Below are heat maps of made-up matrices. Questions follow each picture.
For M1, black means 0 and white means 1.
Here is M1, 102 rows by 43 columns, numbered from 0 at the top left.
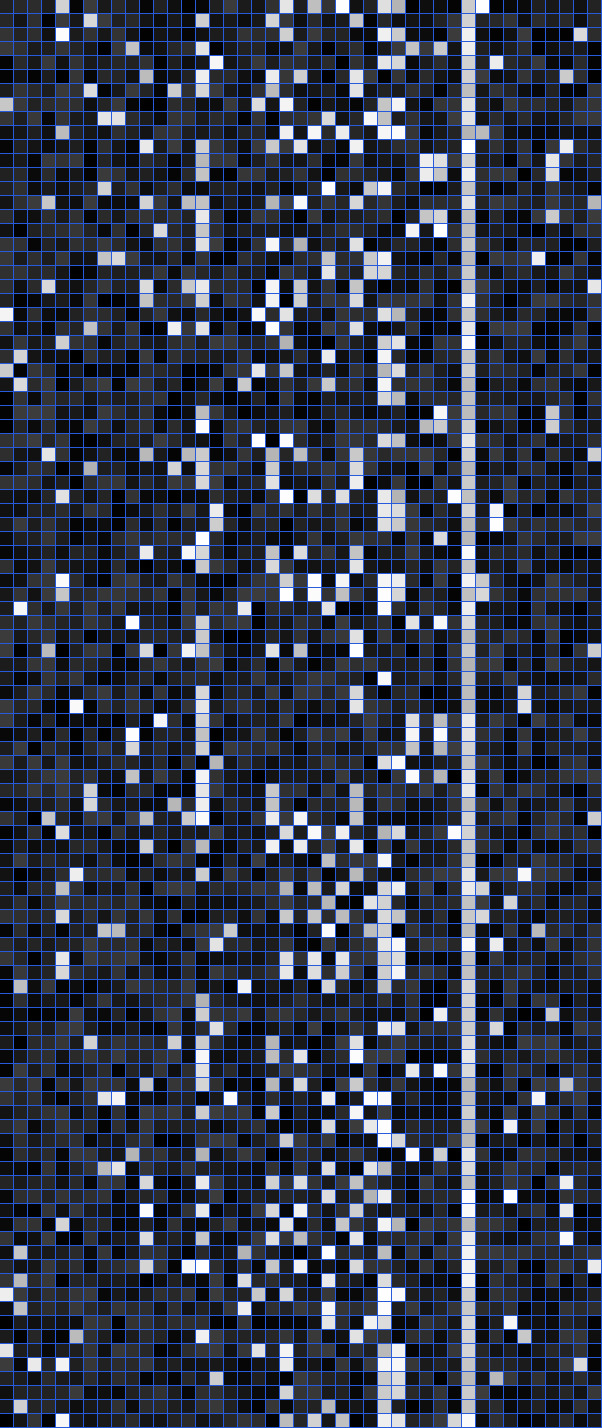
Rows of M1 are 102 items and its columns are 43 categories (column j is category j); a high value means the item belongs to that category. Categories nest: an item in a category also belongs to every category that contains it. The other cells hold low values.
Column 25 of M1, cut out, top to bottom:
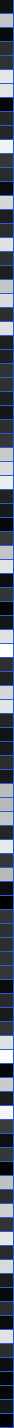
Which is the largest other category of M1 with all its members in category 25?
19
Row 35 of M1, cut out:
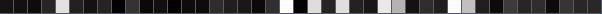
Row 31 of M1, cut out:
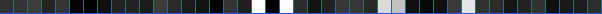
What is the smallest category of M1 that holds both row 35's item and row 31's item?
20
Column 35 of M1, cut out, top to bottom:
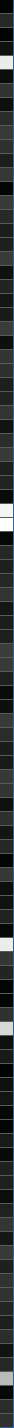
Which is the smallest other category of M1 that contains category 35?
15
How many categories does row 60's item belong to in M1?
6
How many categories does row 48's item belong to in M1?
2
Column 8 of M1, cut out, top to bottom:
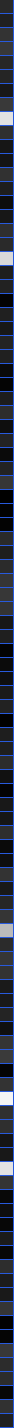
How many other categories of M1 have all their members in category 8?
2
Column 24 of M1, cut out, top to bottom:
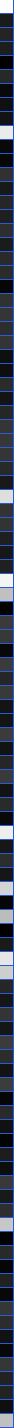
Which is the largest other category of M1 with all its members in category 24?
22
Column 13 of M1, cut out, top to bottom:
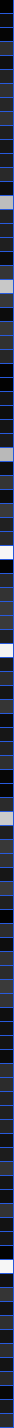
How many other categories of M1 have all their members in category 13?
2
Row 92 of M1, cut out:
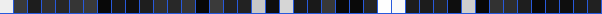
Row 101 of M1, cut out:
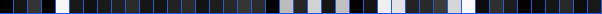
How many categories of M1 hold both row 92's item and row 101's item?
4
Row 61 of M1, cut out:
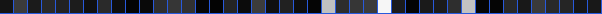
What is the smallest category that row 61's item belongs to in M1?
23
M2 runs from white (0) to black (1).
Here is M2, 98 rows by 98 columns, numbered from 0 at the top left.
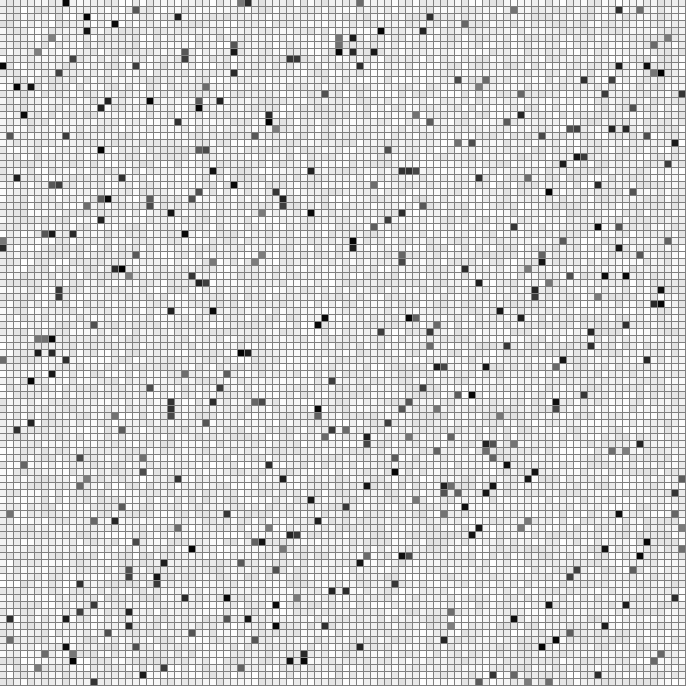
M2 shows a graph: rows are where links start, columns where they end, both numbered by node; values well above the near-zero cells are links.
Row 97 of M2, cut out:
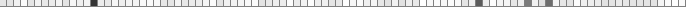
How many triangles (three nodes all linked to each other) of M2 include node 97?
1
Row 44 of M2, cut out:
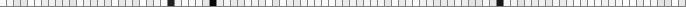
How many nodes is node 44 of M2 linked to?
3
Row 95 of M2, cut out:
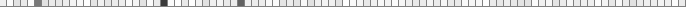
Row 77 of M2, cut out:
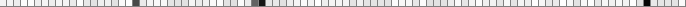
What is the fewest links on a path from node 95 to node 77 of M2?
5
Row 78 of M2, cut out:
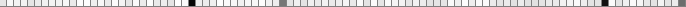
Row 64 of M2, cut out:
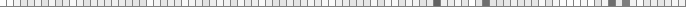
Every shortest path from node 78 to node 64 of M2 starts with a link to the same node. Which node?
node 86
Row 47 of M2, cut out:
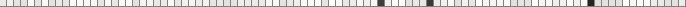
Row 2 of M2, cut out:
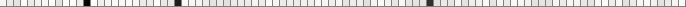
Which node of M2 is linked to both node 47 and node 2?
node 61
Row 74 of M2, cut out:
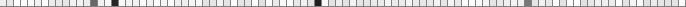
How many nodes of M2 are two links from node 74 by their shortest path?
9
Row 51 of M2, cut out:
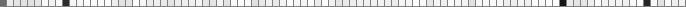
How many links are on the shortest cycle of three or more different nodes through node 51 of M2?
3
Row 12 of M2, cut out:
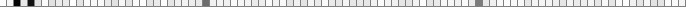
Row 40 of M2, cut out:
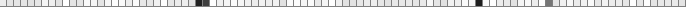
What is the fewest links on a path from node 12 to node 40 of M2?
2
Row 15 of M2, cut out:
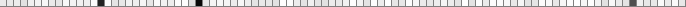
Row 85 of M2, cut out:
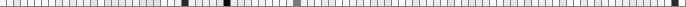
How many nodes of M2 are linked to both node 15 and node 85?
0
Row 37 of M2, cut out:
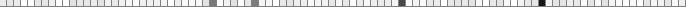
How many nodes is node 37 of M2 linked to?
4
